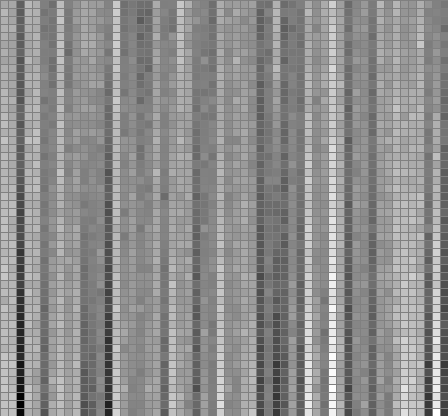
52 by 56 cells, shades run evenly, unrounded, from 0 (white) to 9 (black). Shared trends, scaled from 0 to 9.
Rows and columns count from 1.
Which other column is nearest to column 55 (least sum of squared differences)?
51
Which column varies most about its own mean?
35
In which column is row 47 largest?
3
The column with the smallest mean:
42
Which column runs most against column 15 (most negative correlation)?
17
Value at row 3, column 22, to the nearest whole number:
5
